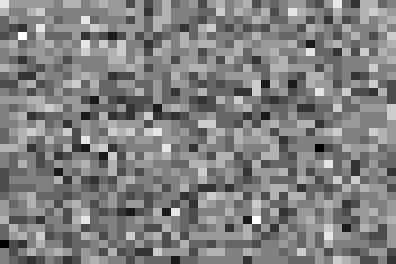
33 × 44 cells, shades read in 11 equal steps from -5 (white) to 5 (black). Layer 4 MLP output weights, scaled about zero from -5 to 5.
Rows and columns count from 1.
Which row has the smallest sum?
17
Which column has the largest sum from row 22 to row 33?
8
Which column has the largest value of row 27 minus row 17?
15
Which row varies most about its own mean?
19
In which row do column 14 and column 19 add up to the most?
27
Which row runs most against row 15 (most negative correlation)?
32
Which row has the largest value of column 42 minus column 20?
30
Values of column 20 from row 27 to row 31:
-4 0 0 -2 1
